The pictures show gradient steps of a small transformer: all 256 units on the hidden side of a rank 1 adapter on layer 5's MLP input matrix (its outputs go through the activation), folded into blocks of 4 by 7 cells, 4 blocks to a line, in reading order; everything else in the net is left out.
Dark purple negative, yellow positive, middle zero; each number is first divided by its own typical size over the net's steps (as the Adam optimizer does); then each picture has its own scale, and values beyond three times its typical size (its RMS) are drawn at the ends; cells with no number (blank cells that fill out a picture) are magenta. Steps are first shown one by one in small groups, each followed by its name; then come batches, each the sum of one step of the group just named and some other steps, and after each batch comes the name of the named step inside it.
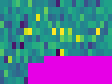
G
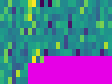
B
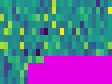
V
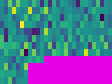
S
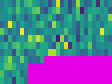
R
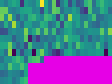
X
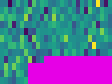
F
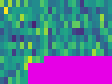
X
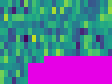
R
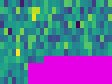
R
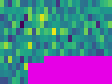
G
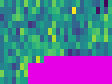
R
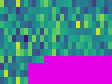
G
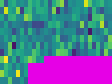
B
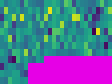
G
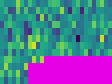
R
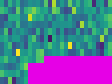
B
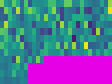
V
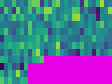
B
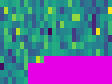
V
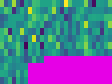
B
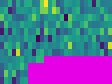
X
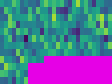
R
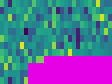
F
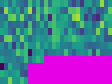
G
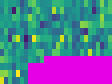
B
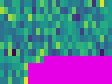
X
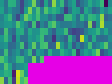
B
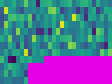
F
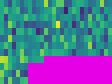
R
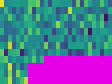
B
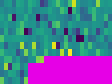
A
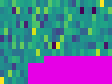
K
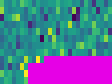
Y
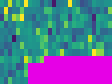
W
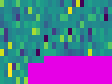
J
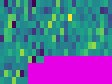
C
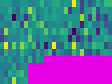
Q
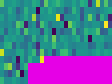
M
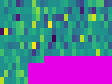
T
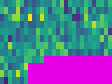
Y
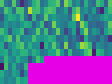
A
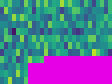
W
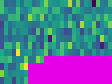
Y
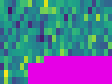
Y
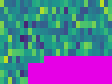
M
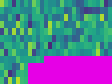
T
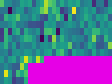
Y
